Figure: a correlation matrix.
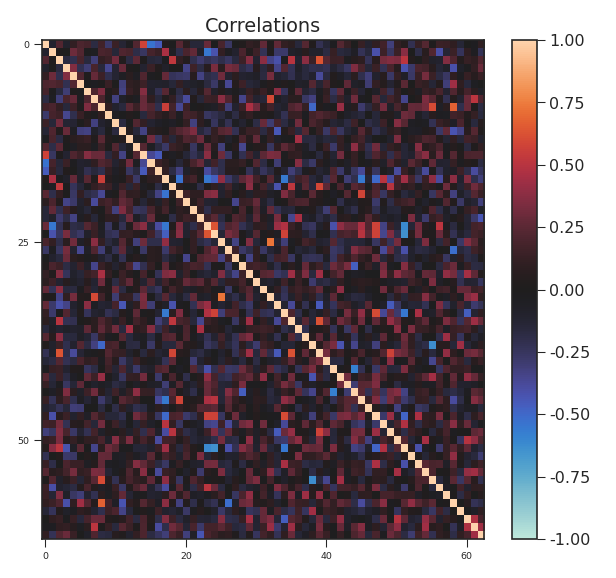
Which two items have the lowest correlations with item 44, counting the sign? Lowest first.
41, 28
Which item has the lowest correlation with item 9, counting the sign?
3
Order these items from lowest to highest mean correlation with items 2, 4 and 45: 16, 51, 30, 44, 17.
16, 17, 30, 51, 44
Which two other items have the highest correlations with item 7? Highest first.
32, 61
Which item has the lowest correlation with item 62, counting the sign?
22
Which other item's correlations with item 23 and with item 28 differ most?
51
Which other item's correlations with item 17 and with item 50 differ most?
45
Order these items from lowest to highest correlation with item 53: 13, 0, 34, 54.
0, 54, 13, 34
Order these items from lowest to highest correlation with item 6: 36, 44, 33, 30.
30, 44, 36, 33
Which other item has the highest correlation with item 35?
39
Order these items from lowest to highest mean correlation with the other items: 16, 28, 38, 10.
16, 38, 10, 28
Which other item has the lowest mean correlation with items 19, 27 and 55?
38
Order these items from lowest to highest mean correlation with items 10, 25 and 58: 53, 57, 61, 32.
61, 53, 57, 32
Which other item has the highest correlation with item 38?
59
